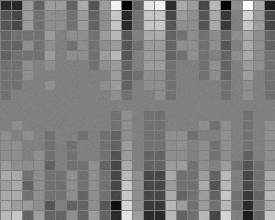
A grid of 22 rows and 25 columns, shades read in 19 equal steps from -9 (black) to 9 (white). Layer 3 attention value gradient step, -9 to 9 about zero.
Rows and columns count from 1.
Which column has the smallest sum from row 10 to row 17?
11
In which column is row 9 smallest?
12
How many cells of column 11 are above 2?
5
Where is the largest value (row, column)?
1, 23
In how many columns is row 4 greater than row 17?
12
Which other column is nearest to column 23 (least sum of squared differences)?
15
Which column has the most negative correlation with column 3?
7
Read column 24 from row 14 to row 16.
0 0 0
